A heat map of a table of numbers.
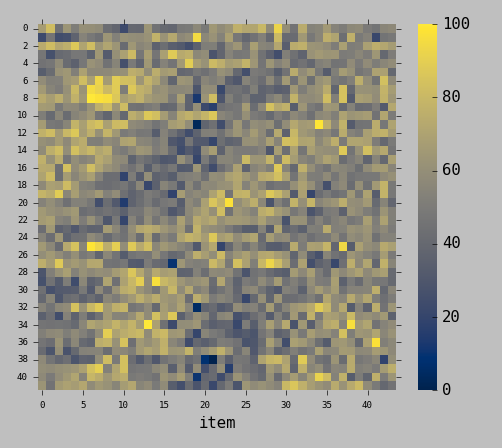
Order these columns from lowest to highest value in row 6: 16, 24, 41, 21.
24, 16, 41, 21
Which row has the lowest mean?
38
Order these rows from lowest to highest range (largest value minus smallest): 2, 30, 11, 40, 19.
30, 2, 19, 40, 11
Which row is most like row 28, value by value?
5
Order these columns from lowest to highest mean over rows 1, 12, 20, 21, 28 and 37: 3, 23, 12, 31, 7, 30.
30, 7, 3, 12, 31, 23
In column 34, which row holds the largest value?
11
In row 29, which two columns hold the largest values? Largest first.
14, 12
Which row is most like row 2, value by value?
12
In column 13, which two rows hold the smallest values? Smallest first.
18, 16
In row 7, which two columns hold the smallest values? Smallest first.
22, 19
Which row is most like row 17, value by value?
0
